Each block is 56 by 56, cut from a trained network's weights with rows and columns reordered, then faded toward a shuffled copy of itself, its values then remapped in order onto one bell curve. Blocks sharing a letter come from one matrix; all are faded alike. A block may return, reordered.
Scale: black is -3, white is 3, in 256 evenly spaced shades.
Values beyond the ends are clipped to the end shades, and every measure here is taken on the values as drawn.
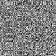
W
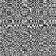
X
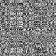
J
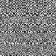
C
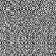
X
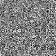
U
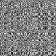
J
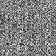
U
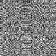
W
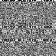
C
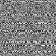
C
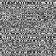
C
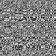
C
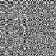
X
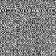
J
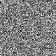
U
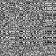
J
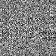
U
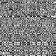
C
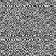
X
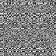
C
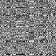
C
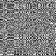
X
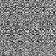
X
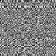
X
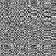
X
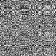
J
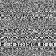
C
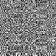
W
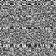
J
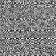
C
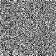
U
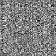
U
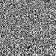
U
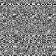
C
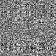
U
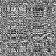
J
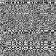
C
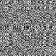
J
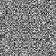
W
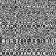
X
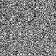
U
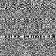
C
